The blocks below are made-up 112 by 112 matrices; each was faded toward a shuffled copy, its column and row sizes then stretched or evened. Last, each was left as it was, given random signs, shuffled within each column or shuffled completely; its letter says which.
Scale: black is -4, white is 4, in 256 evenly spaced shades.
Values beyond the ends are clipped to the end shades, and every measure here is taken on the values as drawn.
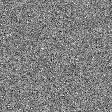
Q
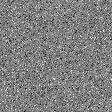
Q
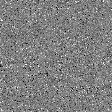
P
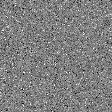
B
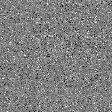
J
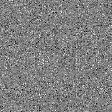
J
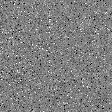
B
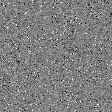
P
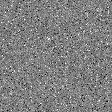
Q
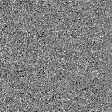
J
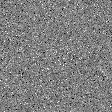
Q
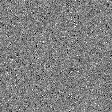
B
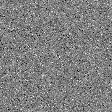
Q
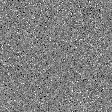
B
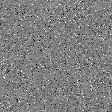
B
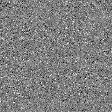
J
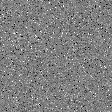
Q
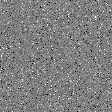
B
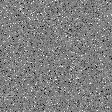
Q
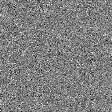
P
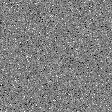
Q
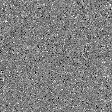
P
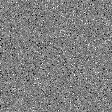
B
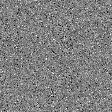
B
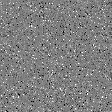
J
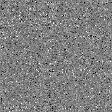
J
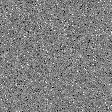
Q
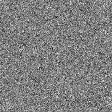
B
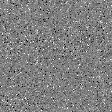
J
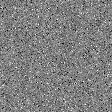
Q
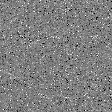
P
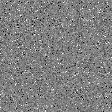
J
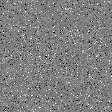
P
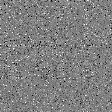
J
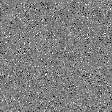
J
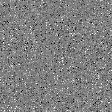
J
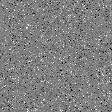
B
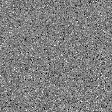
J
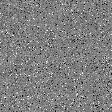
P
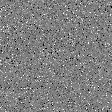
Q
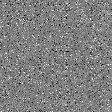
J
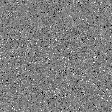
P
